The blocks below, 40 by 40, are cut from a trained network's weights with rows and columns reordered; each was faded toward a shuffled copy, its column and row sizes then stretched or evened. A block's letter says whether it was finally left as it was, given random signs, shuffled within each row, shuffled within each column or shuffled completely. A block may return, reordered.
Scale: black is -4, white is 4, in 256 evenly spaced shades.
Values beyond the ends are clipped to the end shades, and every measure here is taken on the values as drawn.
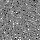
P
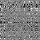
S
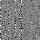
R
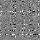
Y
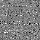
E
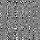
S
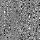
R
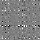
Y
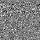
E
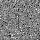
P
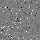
P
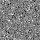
P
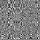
S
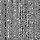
R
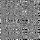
S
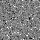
P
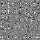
Y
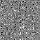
Y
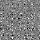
Y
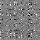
Y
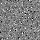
P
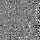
Y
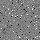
P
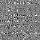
Y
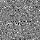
E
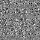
E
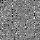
R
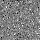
P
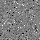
P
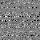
E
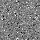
P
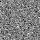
P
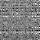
S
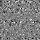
E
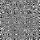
Y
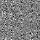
R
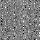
R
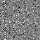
R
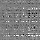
S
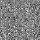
Y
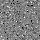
P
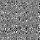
S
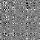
S
